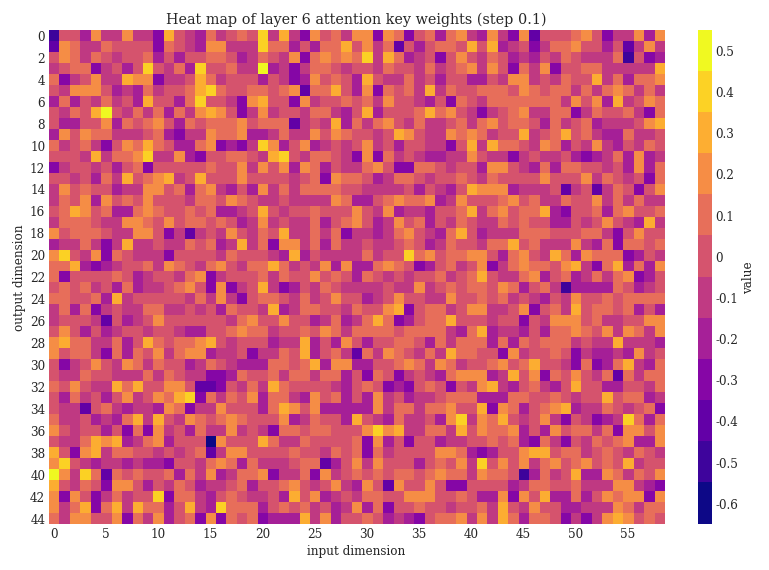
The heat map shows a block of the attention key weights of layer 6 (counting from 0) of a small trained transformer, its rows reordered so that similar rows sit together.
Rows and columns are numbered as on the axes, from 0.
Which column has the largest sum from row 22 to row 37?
41
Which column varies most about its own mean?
15
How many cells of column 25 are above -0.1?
30
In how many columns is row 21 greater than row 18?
24
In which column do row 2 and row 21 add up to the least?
55
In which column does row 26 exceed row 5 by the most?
31
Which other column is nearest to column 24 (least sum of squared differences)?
37
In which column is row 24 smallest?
18
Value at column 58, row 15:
-0.1
